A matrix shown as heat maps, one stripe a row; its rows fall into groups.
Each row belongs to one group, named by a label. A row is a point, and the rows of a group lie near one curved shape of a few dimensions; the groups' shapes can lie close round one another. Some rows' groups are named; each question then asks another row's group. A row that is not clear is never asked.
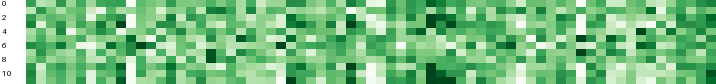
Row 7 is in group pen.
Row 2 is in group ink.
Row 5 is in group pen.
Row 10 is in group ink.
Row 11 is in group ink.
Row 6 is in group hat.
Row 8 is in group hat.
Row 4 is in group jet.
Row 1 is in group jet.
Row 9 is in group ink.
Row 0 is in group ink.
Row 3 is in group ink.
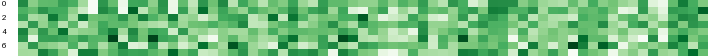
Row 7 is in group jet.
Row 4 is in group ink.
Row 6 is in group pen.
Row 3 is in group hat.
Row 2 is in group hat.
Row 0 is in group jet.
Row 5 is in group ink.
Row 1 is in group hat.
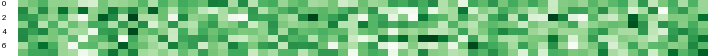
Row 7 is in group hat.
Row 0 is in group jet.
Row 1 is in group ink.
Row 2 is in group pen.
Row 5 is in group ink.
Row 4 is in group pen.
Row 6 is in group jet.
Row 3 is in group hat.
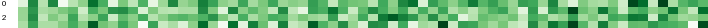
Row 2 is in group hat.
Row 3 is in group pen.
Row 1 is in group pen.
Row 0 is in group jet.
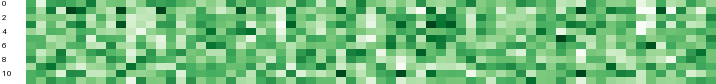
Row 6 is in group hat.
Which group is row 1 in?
ink
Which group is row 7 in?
jet
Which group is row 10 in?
ink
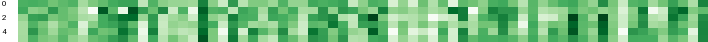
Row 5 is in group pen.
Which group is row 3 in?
pen
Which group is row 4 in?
pen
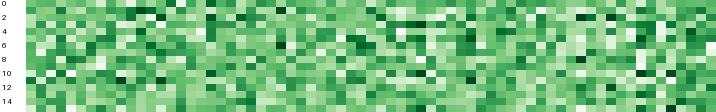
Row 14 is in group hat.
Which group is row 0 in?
hat
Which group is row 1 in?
hat
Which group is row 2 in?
pen
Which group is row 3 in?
jet
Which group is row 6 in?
hat
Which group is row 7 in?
hat
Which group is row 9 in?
jet
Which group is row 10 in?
jet
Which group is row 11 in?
ink
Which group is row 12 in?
pen
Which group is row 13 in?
hat
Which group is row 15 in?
jet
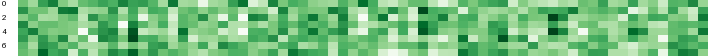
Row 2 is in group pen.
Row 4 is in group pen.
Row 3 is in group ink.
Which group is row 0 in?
hat
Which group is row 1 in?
ink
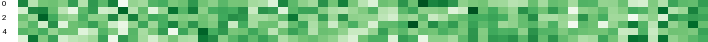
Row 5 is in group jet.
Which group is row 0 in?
ink
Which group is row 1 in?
jet
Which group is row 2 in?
hat
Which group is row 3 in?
jet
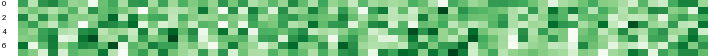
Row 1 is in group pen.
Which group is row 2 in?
ink
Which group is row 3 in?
pen
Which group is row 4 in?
jet
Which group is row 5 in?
jet
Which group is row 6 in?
ink
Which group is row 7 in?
jet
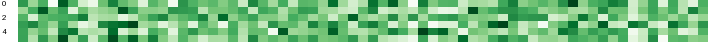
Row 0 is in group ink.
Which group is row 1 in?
jet
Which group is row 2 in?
hat
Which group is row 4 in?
ink
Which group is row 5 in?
ink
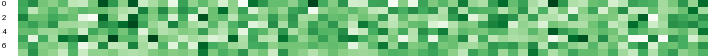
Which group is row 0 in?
pen
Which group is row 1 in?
jet
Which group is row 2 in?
jet
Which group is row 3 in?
hat
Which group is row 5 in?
ink
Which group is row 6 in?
hat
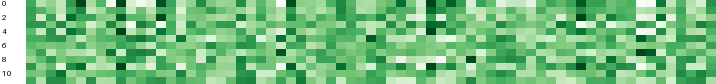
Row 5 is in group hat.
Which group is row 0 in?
ink
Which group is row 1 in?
ink
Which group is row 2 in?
ink
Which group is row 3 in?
ink
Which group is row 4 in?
ink
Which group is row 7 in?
hat
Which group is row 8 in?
pen
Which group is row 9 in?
ink
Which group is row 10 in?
hat
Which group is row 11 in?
hat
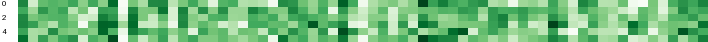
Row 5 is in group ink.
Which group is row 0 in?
ink
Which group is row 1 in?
hat
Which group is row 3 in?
pen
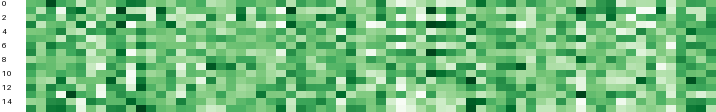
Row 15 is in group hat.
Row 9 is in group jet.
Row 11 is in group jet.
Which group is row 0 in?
jet
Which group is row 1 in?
ink
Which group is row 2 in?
pen
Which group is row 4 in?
jet
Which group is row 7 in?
ink
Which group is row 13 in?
ink
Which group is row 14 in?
jet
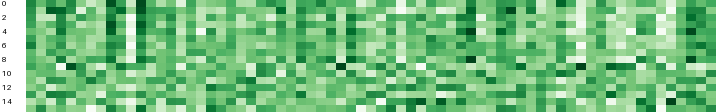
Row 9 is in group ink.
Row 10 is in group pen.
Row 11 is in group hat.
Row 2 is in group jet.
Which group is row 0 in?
pen
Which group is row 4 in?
jet
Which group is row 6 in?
ink
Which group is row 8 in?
jet
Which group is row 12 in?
hat
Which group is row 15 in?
hat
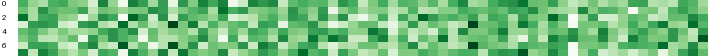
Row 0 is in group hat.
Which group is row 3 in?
jet
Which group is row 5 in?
pen
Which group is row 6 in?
jet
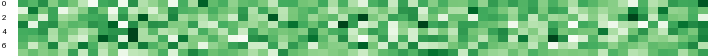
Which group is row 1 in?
jet
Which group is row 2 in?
hat
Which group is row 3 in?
ink
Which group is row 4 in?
pen
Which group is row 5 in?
pen
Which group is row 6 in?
hat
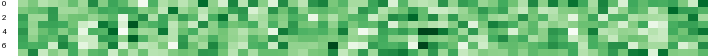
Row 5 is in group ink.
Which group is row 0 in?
pen
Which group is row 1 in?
hat
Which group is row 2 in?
jet
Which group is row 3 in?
jet
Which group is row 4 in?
ink
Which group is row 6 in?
ink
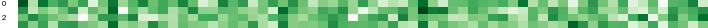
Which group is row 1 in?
ink
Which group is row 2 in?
hat
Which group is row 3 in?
ink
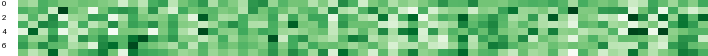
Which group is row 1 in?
ink
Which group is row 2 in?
jet
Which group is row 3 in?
hat
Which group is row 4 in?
jet
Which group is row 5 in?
hat
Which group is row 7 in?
jet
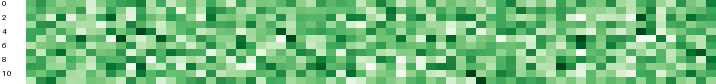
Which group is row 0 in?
pen
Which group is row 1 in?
hat
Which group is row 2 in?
jet
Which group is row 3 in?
jet
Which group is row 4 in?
hat
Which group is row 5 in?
ink
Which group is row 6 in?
pen
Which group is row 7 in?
jet
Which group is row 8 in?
pen
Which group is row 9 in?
pen
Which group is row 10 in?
jet
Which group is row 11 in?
jet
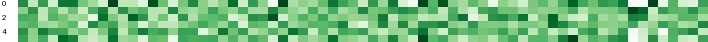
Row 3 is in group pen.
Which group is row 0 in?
ink
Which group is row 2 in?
hat
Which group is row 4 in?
jet
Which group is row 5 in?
ink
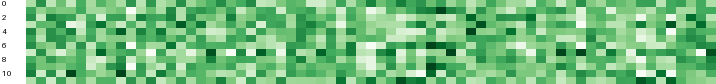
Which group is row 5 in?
hat
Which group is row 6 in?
ink
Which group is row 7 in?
pen
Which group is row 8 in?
hat
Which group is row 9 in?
ink
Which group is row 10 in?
ink
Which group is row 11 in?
hat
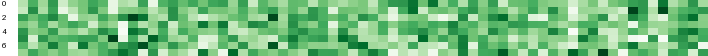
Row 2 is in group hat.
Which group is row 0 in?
jet
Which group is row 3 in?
hat
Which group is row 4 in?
ink
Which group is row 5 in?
ink
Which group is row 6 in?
hat
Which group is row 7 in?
pen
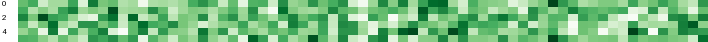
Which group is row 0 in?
pen
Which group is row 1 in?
ink
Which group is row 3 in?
jet
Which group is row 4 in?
jet
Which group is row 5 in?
pen
